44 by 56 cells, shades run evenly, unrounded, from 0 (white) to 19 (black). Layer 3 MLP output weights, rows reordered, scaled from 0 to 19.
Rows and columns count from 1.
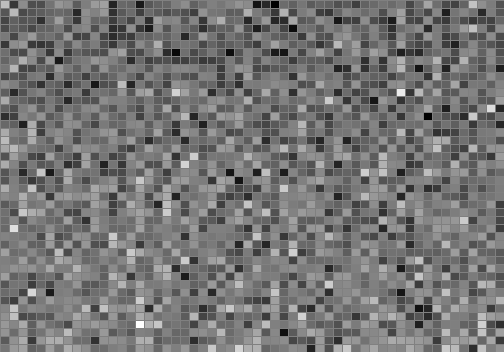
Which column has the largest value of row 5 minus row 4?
53
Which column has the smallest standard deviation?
40
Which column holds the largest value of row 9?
47
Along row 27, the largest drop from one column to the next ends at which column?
3
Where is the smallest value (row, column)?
41, 16
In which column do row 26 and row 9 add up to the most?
56
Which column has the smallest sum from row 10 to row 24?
34
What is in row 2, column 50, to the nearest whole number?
17
